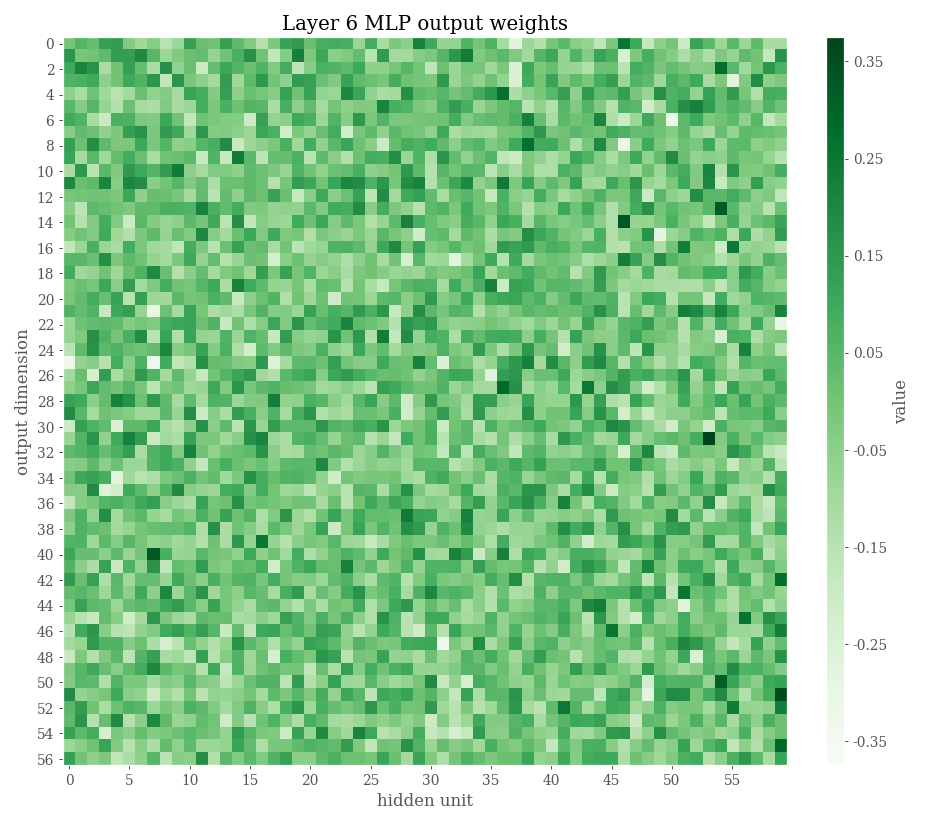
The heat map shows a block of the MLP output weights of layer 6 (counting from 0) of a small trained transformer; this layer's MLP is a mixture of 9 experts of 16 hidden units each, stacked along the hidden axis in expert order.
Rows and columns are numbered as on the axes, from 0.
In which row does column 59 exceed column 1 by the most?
51
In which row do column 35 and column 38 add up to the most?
19
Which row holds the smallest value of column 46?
8
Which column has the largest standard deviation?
46
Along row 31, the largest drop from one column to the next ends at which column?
54
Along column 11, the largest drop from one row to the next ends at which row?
26
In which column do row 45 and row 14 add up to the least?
5
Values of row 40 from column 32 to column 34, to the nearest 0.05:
0.2 0.15 -0.2
